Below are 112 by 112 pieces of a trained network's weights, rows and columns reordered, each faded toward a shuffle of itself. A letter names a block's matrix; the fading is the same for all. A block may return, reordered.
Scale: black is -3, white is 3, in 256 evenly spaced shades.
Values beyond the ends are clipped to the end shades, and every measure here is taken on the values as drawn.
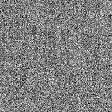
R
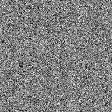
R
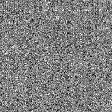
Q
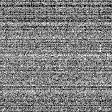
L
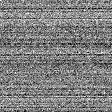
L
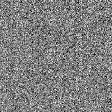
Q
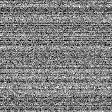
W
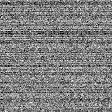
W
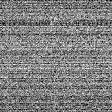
W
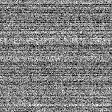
L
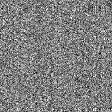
R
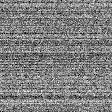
W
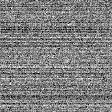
L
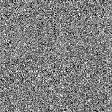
Q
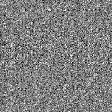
Q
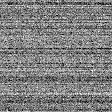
L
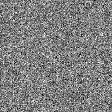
R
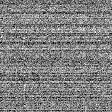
W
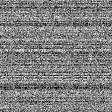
L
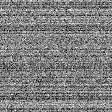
L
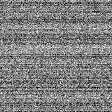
W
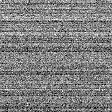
L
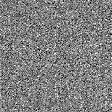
Q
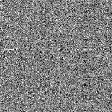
Q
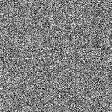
R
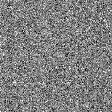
Q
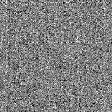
Q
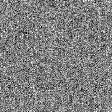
R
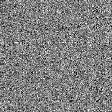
Q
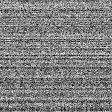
W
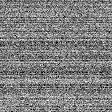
W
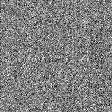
R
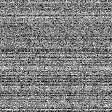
L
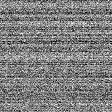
W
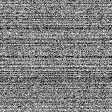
W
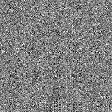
Q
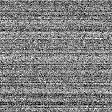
L
